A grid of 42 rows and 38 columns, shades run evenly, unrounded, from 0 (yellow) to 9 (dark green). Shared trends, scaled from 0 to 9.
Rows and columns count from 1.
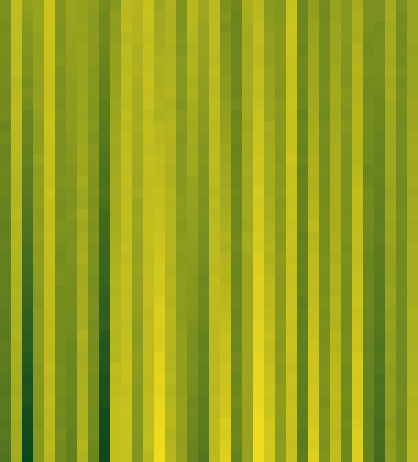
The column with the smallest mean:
24
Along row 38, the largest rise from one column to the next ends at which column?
3
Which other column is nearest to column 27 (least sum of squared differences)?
14
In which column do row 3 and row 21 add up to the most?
10
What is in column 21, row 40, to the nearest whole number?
1
